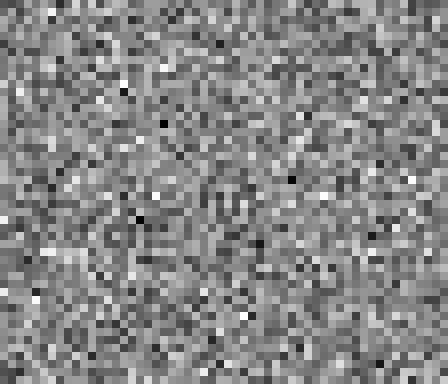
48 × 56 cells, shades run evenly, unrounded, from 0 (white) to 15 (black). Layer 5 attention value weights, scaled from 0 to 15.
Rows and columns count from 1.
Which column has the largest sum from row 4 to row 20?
2
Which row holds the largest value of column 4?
33
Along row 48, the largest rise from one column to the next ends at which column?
52
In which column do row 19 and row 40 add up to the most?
40
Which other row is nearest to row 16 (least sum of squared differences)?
4
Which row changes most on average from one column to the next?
25
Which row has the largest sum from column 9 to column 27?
29
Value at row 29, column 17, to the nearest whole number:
11
